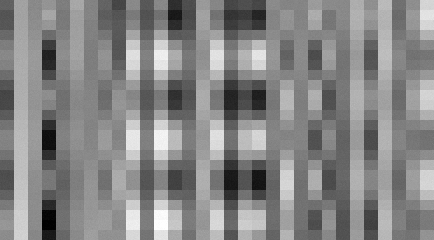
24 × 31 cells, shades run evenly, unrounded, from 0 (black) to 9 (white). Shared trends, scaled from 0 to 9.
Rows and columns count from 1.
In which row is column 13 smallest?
2
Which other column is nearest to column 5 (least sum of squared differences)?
20
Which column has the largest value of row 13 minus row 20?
19
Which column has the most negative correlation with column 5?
21
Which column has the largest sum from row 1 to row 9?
28
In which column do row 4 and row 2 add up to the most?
31
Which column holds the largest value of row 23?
12
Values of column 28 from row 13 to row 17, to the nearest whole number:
6 6 6 6 6
